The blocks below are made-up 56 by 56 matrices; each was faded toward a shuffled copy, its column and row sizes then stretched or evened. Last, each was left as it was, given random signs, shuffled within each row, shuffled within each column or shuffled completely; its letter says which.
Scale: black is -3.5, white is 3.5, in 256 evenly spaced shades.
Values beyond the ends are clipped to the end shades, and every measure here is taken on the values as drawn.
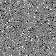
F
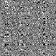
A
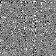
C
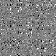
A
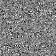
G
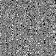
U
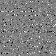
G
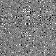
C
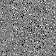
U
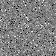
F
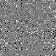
A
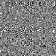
A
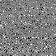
G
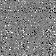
C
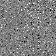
U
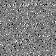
G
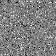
G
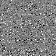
G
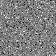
F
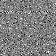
G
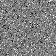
F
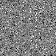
U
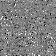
G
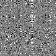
A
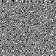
A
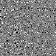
C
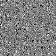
U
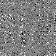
C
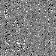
U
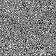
G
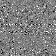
G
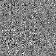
C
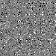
C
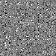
C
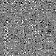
A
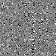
C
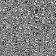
A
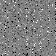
U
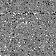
G
